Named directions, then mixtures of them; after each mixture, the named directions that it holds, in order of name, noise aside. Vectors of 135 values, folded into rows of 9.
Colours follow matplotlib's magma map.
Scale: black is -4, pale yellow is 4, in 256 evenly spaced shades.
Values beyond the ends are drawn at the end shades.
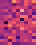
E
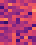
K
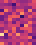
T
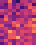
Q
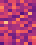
K, T.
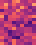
Q.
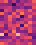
T.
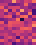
E, K.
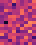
E, K, T.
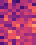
Q.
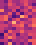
E, Q, T.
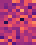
E.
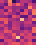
E, K, Q.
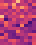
Q, T.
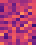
K, T.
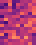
K, Q, T.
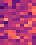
K, Q, T.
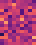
E, T.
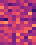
K.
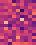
E.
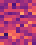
K, Q, T.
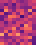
T.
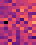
E, K.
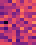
E, K.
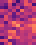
E, Q.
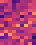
K, Q, T.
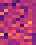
Q, T.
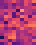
E, Q.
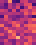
Q.
